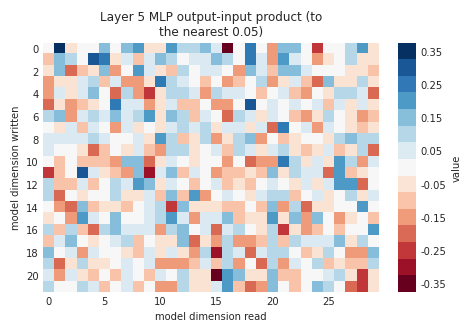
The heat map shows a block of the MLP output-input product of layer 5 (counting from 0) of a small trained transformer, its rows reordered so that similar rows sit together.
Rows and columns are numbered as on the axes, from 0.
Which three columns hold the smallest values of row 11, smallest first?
9, 0, 25
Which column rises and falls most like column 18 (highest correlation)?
5
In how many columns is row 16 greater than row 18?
15
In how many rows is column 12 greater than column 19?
15
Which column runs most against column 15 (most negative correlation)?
29
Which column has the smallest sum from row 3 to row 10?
16
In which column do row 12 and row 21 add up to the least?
28
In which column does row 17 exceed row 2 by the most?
2
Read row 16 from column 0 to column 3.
0.1 -0.1 0.1 -0.1
